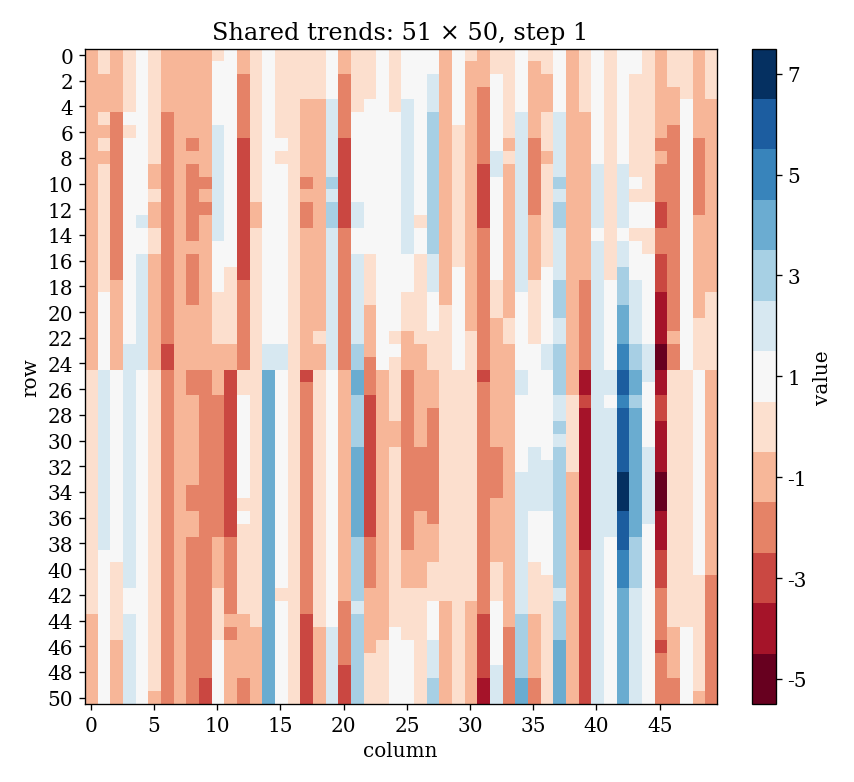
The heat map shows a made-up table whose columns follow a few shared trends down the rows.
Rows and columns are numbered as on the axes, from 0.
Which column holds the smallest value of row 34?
45
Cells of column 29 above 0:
14
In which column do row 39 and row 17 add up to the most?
42
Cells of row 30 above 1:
9
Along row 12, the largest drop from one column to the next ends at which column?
20
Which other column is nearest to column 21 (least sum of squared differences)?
43
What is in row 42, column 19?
1
